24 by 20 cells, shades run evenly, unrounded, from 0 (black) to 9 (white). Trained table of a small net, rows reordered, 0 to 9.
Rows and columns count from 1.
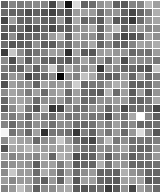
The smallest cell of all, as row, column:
10, 8
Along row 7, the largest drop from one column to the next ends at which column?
9
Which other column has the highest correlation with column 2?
16
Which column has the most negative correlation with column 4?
11
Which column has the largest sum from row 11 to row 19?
3
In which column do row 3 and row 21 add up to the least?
17
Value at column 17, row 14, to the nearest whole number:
4
